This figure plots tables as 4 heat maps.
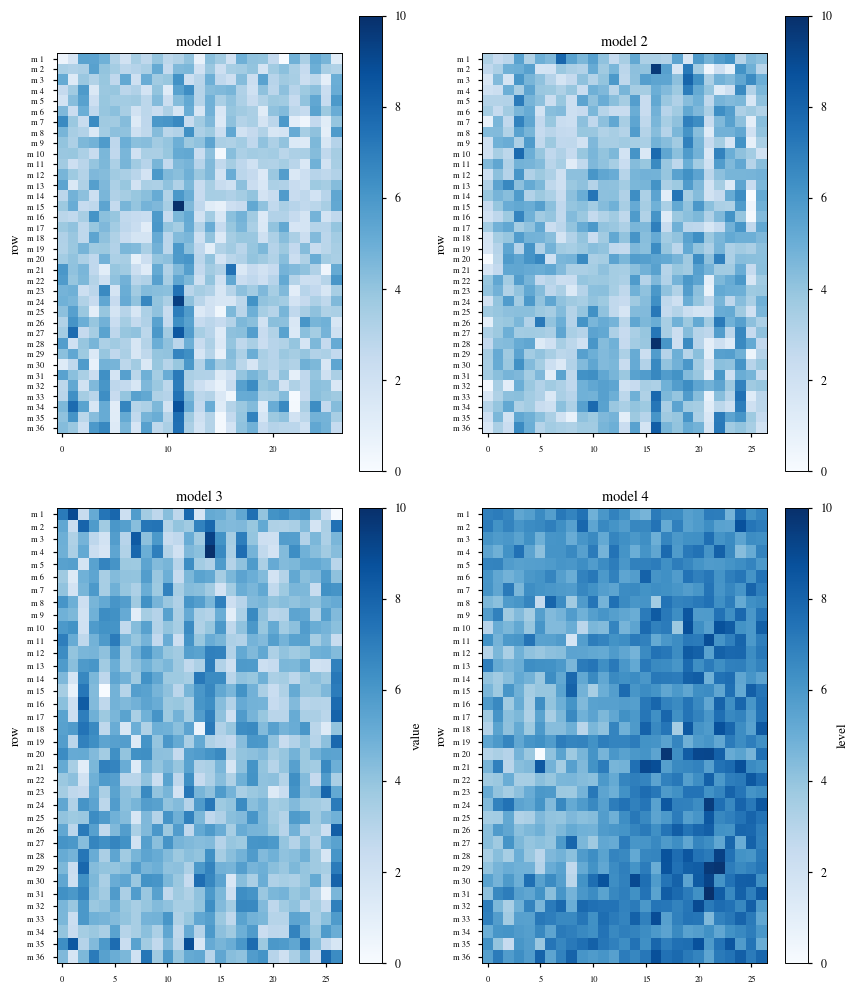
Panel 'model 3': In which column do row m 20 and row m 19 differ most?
7
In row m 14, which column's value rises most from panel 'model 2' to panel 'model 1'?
21
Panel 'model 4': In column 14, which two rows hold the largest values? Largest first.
m 30, m 33
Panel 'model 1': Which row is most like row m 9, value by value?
m 11
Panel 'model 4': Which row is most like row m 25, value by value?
m 22
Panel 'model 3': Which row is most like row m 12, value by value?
m 20
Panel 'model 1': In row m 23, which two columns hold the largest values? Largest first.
11, 4
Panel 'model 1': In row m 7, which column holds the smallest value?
23
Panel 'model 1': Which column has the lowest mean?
15
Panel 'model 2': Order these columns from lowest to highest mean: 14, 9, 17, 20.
17, 9, 20, 14
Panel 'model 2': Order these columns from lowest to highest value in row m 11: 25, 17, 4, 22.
25, 17, 4, 22
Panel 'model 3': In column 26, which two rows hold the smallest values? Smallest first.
m 1, m 35
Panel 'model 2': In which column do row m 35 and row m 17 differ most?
22
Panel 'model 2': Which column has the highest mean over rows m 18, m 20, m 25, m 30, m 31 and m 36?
16
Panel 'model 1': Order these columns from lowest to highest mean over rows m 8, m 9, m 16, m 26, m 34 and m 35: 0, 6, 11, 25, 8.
25, 8, 0, 6, 11
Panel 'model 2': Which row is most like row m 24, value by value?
m 19
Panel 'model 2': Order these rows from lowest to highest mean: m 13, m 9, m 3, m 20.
m 9, m 13, m 3, m 20
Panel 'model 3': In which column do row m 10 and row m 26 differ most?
2
